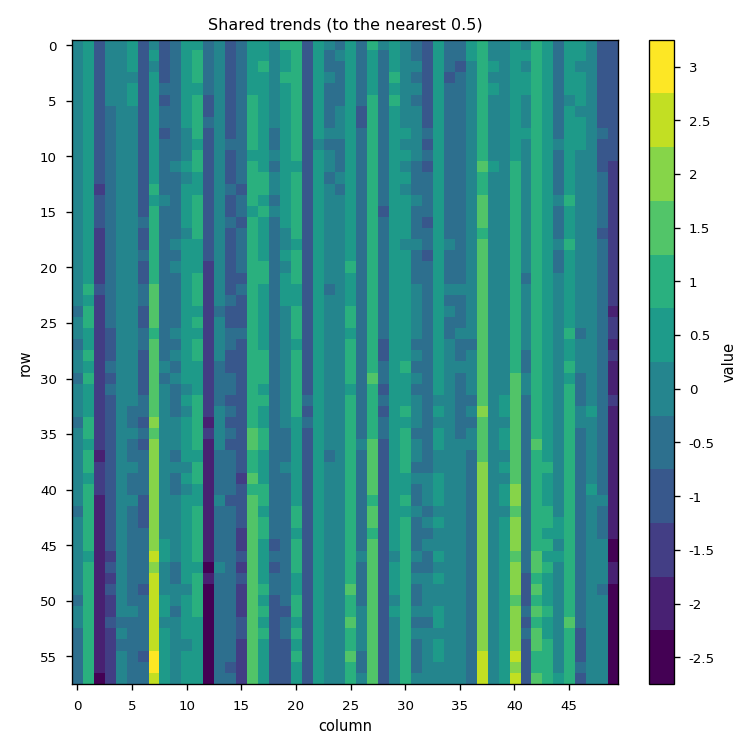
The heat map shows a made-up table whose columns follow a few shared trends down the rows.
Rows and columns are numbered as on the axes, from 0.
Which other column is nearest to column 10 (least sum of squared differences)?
22
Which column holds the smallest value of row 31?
49
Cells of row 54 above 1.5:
3
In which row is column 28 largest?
0
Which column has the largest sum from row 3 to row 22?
37
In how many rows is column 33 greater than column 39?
33
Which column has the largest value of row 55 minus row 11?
7
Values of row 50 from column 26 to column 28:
-0.5 1.5 -1
